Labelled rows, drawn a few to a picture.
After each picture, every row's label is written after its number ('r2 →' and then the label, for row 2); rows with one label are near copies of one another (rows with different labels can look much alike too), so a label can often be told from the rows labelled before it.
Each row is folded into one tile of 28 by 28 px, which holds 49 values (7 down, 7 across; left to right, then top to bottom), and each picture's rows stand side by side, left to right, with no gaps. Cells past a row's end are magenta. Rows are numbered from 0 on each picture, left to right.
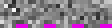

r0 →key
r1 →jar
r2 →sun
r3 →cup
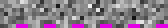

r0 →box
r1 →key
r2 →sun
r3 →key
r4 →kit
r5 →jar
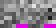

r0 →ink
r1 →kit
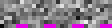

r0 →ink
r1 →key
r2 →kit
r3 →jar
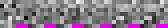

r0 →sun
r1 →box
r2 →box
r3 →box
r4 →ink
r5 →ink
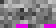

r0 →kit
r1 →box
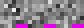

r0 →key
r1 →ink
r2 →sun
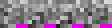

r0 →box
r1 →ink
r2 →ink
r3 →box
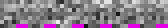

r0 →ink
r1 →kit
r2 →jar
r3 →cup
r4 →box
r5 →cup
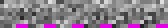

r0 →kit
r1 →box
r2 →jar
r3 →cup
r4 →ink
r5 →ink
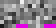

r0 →ink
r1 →sun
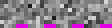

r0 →jar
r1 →sun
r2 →key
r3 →ink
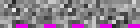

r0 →key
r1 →box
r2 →key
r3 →sun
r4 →ink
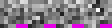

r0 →box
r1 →ink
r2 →box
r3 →key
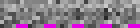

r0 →ink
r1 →ink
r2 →kit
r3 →kit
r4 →box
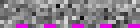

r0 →jar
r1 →box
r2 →sun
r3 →kit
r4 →ink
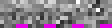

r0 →cup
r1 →cup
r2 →ink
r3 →key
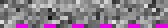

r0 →jar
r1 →kit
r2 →ink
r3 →cup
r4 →jar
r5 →key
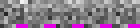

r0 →box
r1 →kit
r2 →cup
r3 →box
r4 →box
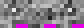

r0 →key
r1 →kit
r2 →key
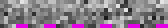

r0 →box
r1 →box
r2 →ink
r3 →kit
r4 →key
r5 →cup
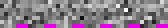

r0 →sun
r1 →ink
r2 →sun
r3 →kit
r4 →key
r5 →ink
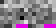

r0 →kit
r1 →box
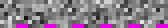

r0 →sun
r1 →ink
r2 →key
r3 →cup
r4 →key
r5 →jar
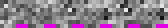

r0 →jar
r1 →box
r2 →key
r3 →kit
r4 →key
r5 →kit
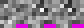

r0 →jar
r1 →key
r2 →key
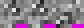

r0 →key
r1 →key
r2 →ink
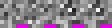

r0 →sun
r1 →jar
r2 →key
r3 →key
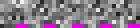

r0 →cup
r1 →key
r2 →jar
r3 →key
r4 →sun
